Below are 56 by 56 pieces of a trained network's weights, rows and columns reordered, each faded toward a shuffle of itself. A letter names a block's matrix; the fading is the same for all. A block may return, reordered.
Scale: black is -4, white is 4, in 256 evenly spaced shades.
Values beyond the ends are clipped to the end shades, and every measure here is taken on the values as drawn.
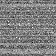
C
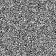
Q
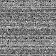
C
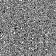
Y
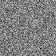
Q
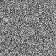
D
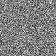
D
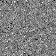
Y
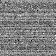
C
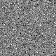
Y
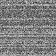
C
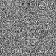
D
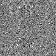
Y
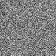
D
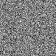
Q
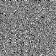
Y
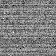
C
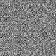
D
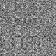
D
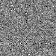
Y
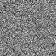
D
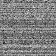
C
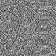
D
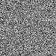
Q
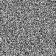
Q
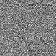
D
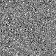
Y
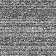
C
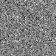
Y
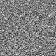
D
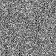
Q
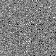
Y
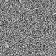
D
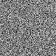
Q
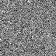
Q
